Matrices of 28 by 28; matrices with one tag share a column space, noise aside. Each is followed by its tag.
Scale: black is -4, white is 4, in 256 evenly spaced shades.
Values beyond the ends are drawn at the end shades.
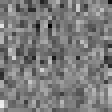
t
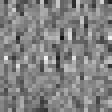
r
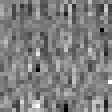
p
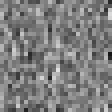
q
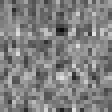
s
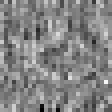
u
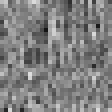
u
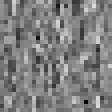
r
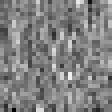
u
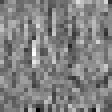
u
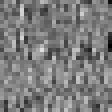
p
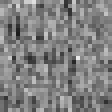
r
